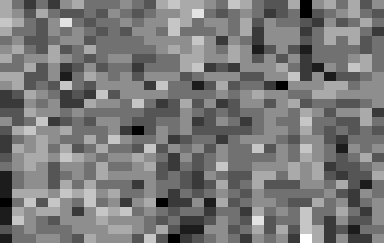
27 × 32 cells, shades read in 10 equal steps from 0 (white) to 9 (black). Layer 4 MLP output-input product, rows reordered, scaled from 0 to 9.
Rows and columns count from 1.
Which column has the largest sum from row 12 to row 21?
1
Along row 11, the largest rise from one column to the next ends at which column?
10
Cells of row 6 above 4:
20
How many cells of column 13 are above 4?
13
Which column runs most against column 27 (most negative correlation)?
16
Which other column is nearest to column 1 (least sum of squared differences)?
15
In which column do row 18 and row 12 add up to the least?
12
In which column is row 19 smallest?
19
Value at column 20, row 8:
7
